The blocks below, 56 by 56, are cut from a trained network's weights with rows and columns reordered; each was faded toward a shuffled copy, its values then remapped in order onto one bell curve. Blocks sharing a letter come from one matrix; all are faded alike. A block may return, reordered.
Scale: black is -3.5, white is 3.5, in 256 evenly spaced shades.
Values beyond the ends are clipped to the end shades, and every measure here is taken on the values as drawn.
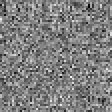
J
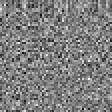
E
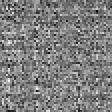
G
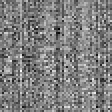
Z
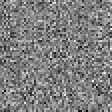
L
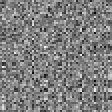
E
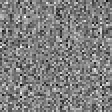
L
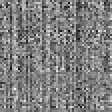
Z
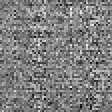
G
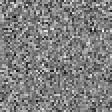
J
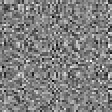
E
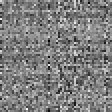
G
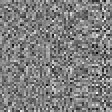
E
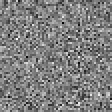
J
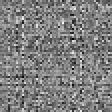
G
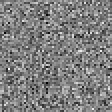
J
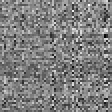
G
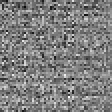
G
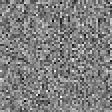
L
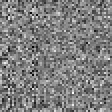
L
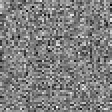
L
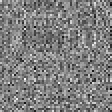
L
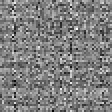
G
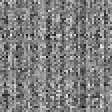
Z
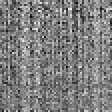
Z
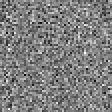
J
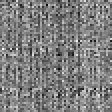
Z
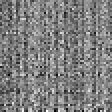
Z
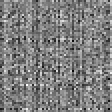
Z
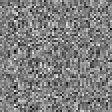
E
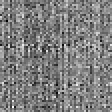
Z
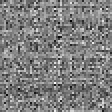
G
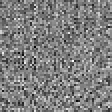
L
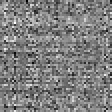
G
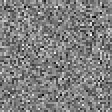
J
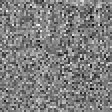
J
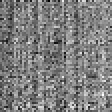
Z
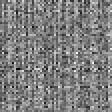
Z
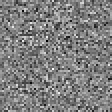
J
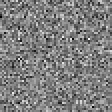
J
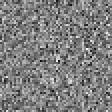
J
